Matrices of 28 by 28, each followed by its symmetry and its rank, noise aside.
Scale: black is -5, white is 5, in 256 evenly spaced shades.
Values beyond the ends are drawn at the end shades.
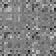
symmetric, rank three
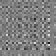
no symmetry, rank two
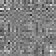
no symmetry, rank four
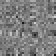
symmetric, rank four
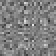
no symmetry, rank three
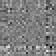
antisymmetric, rank four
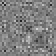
symmetric, rank four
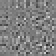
antisymmetric, rank four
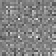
symmetric, rank four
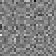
antisymmetric, rank four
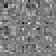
symmetric, rank three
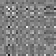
symmetric, rank two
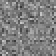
no symmetry, rank four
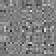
antisymmetric, rank four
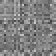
symmetric, rank two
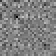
symmetric, rank three
